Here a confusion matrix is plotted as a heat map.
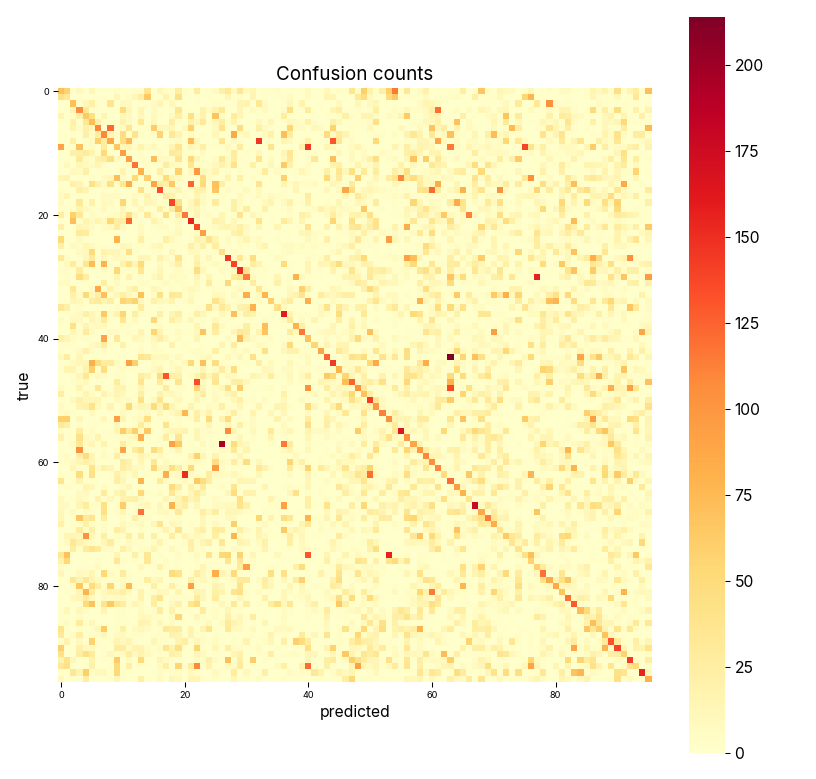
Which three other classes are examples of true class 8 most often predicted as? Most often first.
32, 44, 61
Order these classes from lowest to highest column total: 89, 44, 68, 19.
44, 89, 68, 19
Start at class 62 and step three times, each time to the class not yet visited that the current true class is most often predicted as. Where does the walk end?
29
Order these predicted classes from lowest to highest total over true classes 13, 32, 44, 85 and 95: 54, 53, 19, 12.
53, 54, 12, 19
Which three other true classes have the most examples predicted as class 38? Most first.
30, 89, 65
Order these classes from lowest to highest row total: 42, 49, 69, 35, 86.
86, 42, 49, 35, 69
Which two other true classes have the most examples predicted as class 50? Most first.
62, 39
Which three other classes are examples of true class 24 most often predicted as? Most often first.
53, 9, 0
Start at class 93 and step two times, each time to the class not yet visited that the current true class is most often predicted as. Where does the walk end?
7
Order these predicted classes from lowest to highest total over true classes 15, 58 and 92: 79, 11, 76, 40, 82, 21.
79, 40, 76, 11, 21, 82
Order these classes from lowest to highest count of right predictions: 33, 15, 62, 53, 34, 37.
37, 62, 34, 33, 15, 53
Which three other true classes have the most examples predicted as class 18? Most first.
57, 67, 15
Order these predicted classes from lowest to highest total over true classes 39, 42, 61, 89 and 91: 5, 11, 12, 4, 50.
12, 11, 4, 5, 50
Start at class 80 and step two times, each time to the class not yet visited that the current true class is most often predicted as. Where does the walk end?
11
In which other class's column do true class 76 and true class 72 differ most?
4
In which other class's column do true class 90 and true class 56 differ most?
83
